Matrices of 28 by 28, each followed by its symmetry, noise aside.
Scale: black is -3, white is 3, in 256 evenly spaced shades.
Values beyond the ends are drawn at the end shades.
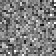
symmetric.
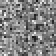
mirrored top to bottom.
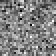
no symmetry.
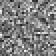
antisymmetric.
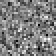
antisymmetric.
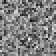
mirrored top to bottom.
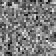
no symmetry.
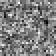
no symmetry.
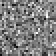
antisymmetric.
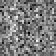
mirrored top to bottom.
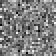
mirrored top to bottom.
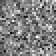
mirrored top to bottom.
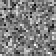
antisymmetric.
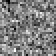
no symmetry.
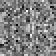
mirrored top to bottom.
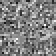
symmetric across the other diagonal.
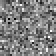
antisymmetric.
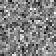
symmetric.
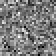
symmetric across the other diagonal.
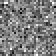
antisymmetric.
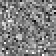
symmetric across the other diagonal.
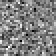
no symmetry.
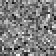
antisymmetric.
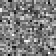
antisymmetric.
